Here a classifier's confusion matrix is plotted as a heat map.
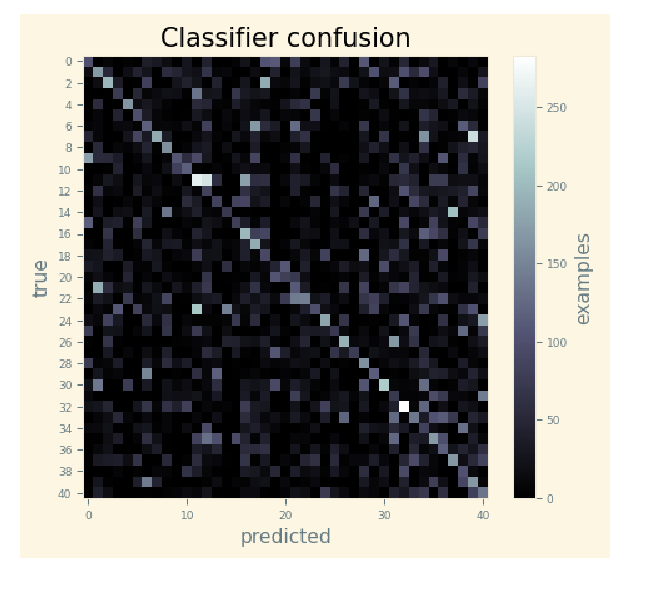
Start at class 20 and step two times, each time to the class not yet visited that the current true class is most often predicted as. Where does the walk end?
30
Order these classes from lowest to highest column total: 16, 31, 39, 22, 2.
22, 2, 31, 16, 39
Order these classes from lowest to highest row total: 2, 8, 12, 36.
8, 36, 12, 2
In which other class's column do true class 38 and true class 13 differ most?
29
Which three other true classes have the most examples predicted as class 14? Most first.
23, 19, 26
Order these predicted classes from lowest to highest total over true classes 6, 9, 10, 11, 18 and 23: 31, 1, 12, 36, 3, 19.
19, 1, 31, 3, 36, 12
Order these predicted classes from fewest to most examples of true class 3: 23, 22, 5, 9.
22, 9, 5, 23
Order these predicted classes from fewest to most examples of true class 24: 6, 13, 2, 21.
13, 21, 6, 2
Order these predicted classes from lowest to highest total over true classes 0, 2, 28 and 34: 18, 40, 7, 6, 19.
7, 40, 19, 6, 18
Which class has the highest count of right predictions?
32
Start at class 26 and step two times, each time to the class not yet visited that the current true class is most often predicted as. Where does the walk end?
40
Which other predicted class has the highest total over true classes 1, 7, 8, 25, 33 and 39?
34
